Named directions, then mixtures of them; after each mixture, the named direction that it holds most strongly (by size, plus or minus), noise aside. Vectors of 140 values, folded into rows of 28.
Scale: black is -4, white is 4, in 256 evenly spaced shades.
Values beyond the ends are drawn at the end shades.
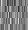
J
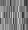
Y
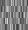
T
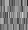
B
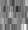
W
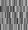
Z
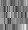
W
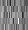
Y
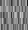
Z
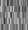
Z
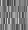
J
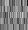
B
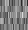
B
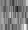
W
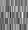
T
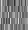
J
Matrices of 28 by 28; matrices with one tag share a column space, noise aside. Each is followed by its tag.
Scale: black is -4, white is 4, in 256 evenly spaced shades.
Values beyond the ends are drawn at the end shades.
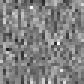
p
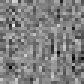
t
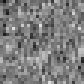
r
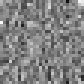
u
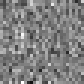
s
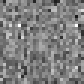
t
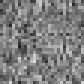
r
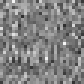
r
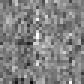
p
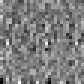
p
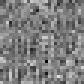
u
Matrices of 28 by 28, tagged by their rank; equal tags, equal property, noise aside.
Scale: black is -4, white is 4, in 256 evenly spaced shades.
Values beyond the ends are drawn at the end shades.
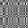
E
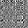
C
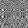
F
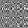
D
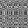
D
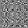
F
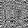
C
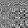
F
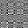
E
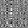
D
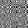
D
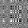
E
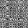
C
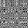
F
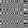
E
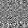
C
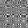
D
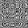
F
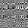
D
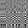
E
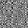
C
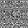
C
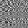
F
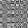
D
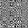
C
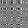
E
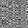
C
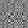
D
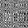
F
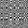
E
